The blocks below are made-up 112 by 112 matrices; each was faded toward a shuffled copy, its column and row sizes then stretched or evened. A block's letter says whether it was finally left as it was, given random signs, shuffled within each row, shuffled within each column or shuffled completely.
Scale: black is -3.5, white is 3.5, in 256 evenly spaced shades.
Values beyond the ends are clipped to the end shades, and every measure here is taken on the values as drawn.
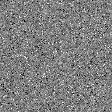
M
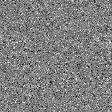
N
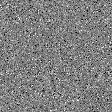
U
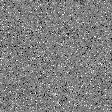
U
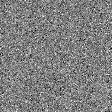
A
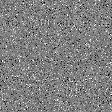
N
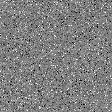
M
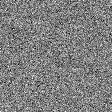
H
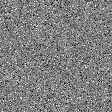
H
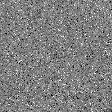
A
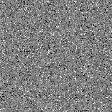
N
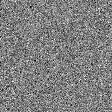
A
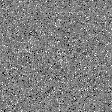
N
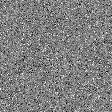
A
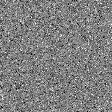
A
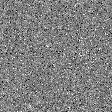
U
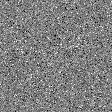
H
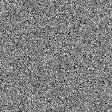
N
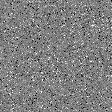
M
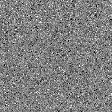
N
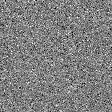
H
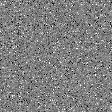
M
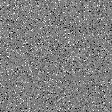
N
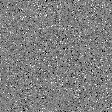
A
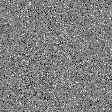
M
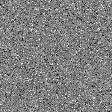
U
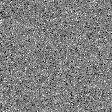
A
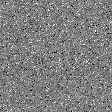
U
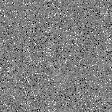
N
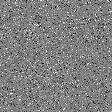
U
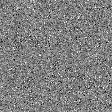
M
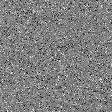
H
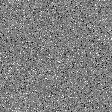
H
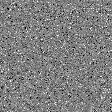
U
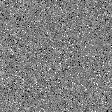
A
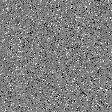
A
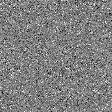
M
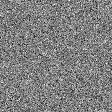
H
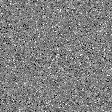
U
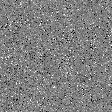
A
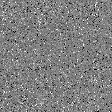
M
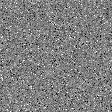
A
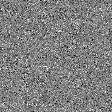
M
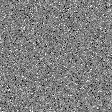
H
